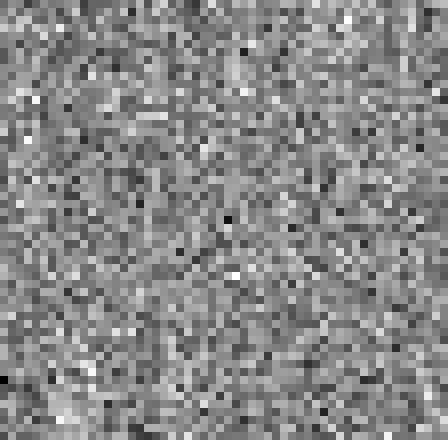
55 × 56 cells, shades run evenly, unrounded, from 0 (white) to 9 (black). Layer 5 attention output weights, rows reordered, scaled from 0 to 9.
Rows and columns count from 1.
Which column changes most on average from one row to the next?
46
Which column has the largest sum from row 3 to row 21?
22
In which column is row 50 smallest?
54
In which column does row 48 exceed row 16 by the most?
1
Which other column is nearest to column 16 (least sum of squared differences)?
33
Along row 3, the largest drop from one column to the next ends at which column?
44
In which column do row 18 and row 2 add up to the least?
4
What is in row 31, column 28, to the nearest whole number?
6
